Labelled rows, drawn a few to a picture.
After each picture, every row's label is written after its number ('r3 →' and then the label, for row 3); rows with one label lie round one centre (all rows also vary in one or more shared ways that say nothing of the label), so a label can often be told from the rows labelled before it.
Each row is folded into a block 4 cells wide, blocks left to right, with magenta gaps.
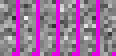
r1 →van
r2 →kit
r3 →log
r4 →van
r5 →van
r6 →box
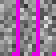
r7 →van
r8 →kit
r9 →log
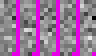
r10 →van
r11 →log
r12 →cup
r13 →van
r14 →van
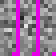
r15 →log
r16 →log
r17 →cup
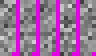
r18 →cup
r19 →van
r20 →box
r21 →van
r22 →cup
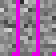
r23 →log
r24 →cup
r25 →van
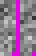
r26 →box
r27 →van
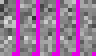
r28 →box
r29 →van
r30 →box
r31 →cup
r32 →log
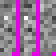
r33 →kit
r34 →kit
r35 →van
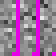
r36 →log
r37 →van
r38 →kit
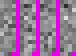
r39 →log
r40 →kit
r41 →box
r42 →kit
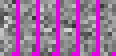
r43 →log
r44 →van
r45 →van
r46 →log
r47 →box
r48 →box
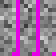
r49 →kit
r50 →cup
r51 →cup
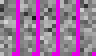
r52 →box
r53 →van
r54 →cup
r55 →van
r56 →kit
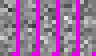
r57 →cup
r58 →log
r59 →cup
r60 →kit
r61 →box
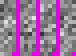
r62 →box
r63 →box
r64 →van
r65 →log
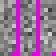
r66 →van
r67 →box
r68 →cup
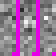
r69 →van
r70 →box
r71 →kit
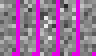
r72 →van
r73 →cup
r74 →log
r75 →kit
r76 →van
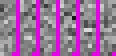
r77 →box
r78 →van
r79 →kit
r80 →van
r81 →log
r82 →van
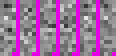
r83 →kit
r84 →cup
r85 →log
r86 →van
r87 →kit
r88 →kit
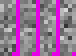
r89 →van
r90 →log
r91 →box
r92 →cup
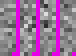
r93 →log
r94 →log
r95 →kit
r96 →kit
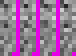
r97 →kit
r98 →kit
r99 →kit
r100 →kit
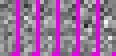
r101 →box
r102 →kit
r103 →box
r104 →van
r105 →cup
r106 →box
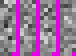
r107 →cup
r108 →log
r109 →cup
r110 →kit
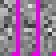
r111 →cup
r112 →log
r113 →box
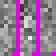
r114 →log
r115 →box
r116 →cup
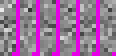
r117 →van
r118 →cup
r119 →log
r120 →cup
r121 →van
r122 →cup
